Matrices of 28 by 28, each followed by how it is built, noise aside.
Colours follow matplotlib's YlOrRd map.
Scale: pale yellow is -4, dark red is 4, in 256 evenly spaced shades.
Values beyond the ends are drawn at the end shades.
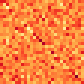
diagonal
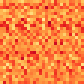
repeating columns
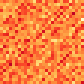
Hankel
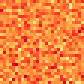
noise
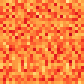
repeating columns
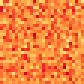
repeating columns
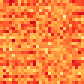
blocks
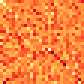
diagonal
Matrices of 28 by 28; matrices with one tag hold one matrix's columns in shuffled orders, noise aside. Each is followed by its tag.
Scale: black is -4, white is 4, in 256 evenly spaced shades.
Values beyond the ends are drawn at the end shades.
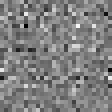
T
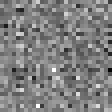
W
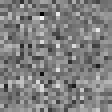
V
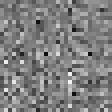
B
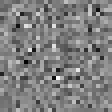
T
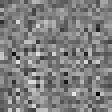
B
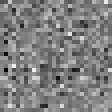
W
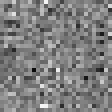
W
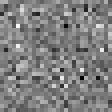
T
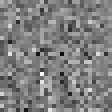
B
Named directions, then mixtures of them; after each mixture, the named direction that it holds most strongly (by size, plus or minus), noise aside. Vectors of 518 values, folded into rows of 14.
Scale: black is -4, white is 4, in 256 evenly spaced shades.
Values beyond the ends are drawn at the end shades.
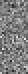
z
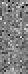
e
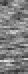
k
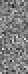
z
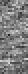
k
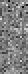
e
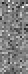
e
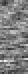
k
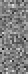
z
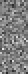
z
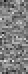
z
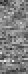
k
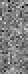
e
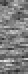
k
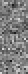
z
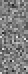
z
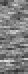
k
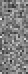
z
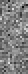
e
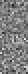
z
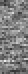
k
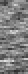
k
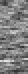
k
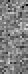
e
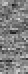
k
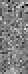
e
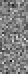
z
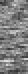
k
